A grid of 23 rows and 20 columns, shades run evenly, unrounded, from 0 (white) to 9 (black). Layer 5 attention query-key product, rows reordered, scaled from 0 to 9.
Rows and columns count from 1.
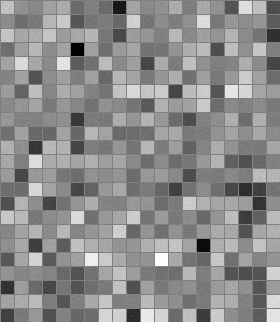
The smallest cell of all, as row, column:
19, 12
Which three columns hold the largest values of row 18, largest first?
15, 3, 5
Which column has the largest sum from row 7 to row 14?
6
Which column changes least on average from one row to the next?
16
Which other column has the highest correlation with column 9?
20
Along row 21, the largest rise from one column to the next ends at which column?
10
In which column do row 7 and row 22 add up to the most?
13
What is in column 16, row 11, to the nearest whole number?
3
